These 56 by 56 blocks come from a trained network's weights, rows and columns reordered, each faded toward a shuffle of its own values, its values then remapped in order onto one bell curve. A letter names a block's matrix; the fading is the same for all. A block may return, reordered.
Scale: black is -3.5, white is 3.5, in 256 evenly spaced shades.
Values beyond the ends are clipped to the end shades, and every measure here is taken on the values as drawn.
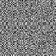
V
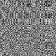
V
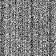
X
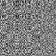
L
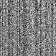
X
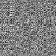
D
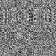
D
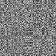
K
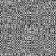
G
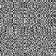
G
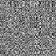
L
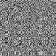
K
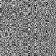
L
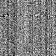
X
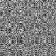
V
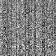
X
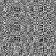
L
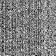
X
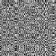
G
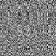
V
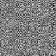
L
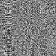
G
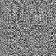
K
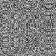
L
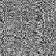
K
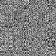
L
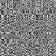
K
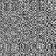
L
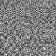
D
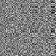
L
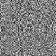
L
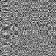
V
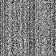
X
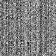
X
